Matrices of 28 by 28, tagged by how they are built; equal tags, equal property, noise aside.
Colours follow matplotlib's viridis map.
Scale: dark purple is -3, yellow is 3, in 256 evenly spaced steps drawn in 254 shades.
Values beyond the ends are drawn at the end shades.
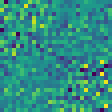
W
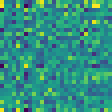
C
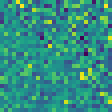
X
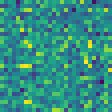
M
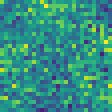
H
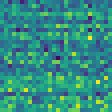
M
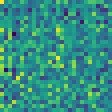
M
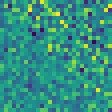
X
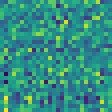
C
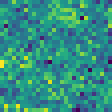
H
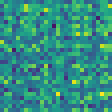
M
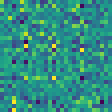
C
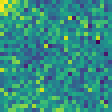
H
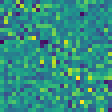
W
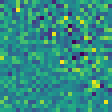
X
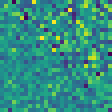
X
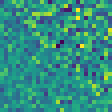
X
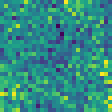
H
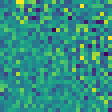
X
